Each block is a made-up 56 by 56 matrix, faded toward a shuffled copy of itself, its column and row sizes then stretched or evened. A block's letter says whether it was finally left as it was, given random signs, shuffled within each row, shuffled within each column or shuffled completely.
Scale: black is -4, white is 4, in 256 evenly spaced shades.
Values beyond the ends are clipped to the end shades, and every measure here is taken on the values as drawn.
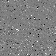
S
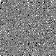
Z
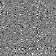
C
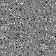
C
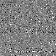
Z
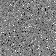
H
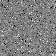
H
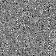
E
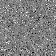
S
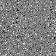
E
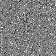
E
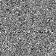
S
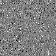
C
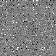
Z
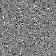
Z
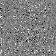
Z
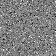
H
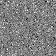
H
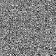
C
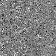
E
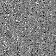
E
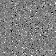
E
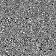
S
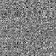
C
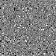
C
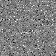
S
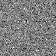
S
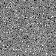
S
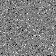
S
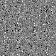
E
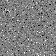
H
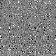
C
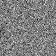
H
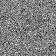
H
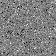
H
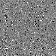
Z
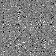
Z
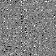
Z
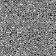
Z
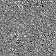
Z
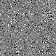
Z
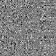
C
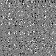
C
